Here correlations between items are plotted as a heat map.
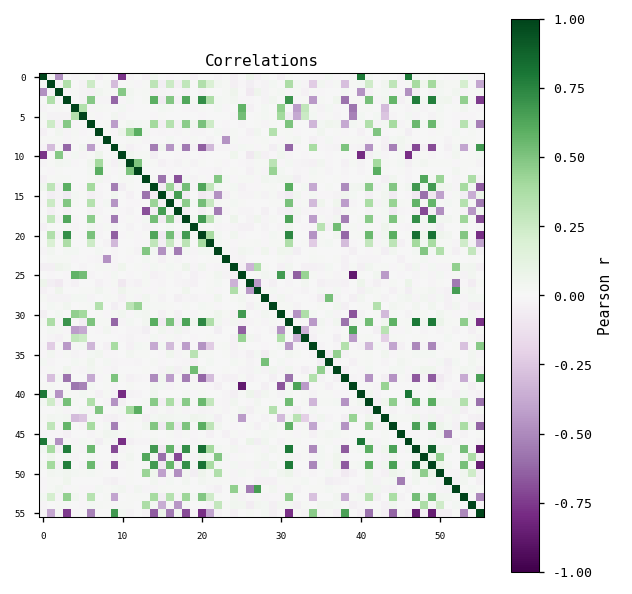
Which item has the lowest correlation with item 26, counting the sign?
52
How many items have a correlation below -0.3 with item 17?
5
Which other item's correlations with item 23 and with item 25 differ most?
39
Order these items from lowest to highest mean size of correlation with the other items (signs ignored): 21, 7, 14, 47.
7, 21, 14, 47
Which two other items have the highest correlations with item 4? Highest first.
25, 30
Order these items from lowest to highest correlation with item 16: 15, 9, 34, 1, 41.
9, 34, 15, 1, 41
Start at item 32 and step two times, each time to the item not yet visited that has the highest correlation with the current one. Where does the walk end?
43
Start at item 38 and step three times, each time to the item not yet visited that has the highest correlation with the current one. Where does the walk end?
34
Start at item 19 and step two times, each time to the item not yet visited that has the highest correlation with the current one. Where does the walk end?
35
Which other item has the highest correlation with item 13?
48
